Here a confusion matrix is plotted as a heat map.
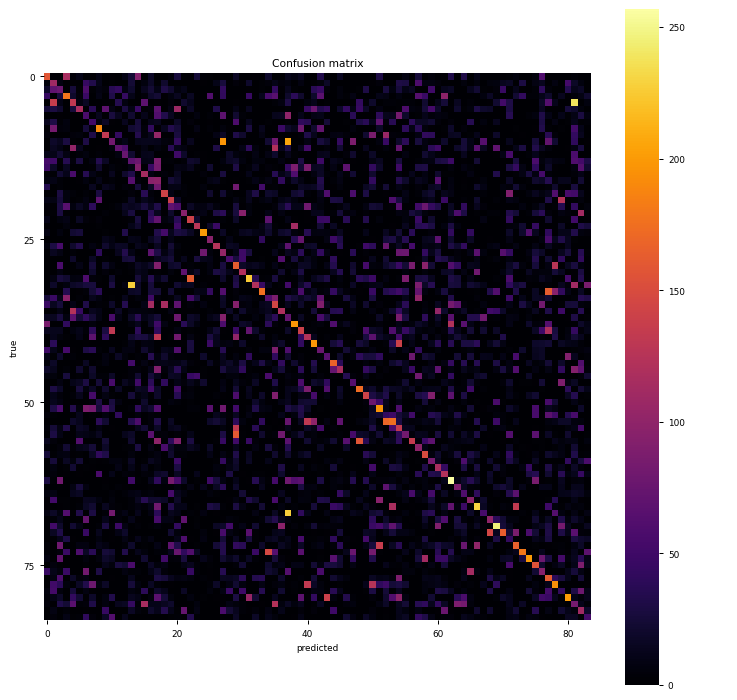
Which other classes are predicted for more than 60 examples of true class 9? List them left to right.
17, 50, 52
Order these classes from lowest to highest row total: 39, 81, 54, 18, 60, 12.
12, 60, 54, 18, 81, 39
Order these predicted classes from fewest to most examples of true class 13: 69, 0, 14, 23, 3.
69, 23, 3, 0, 14
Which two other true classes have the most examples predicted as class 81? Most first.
4, 32
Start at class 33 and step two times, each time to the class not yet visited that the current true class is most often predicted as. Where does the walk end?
54
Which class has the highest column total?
17
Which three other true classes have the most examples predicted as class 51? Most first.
72, 65, 7
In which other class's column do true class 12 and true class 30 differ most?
66
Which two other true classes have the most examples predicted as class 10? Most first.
39, 67
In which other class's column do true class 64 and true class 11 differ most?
35
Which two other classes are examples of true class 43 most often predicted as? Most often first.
80, 56
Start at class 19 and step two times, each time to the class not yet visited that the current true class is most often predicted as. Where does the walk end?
82
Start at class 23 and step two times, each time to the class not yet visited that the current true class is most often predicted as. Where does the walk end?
62
